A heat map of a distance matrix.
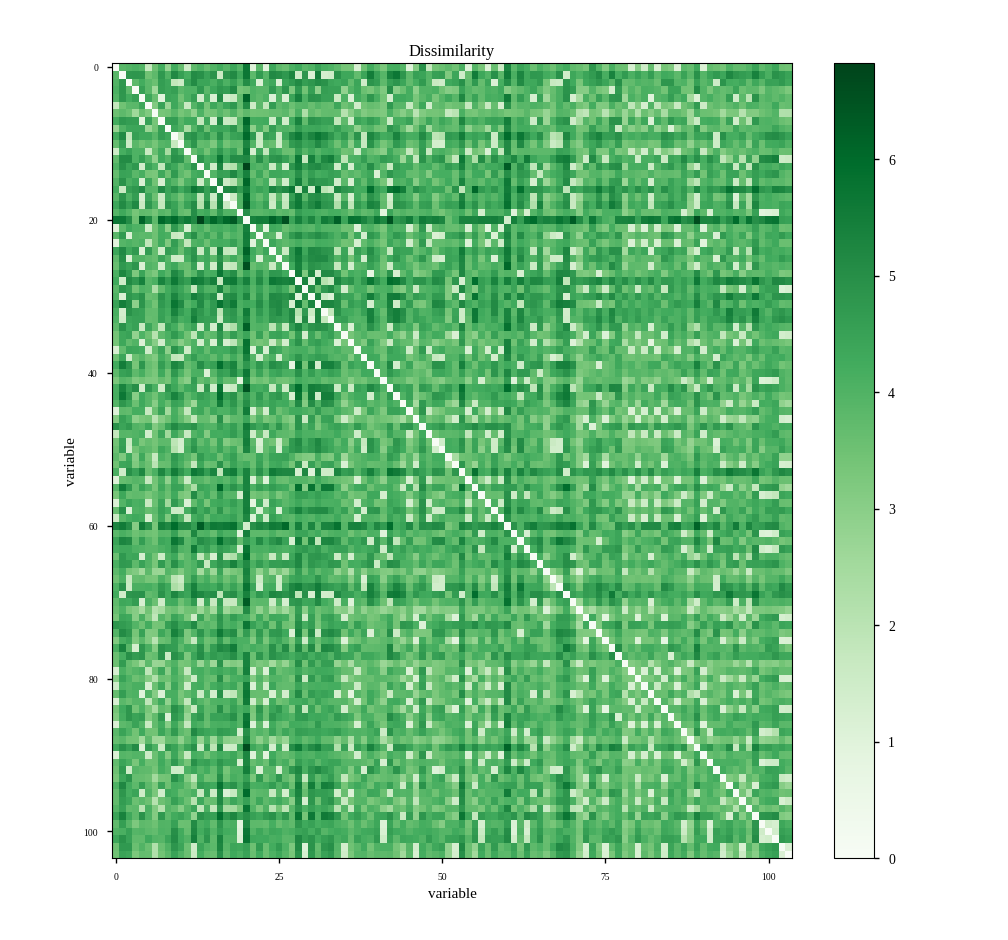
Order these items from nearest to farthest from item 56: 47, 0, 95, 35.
0, 95, 35, 47
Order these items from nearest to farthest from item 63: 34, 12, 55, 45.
45, 34, 55, 12
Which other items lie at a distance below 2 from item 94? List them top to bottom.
44, 55, 98
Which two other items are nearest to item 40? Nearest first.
14, 65
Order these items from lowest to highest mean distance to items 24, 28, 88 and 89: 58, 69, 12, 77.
69, 58, 77, 12
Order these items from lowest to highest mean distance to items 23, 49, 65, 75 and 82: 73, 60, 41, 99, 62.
41, 99, 73, 62, 60
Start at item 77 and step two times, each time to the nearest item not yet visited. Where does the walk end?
8
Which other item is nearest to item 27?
39
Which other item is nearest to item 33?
30
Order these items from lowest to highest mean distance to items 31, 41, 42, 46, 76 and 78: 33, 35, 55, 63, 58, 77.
35, 55, 63, 58, 77, 33
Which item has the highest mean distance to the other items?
20
